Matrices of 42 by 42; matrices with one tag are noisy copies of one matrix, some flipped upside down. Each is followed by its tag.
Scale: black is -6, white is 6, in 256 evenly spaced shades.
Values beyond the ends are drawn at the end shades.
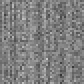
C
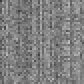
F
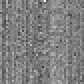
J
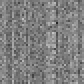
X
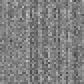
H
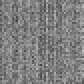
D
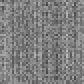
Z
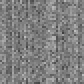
X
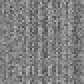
H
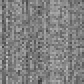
J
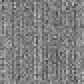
Z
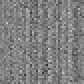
H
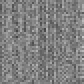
D
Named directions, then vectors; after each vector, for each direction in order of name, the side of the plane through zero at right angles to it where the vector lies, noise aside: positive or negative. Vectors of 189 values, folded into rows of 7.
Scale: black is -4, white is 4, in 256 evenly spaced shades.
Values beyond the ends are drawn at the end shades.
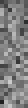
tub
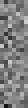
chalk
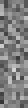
positive, positive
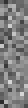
positive, positive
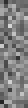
positive, positive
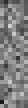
positive, positive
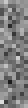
negative, negative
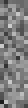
positive, positive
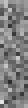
negative, negative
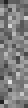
positive, positive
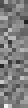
negative, positive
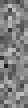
positive, positive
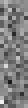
negative, negative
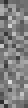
positive, positive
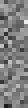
positive, negative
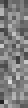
positive, positive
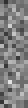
positive, positive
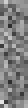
negative, negative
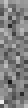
negative, negative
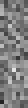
positive, positive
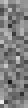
negative, negative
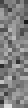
negative, positive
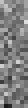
positive, negative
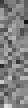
negative, positive
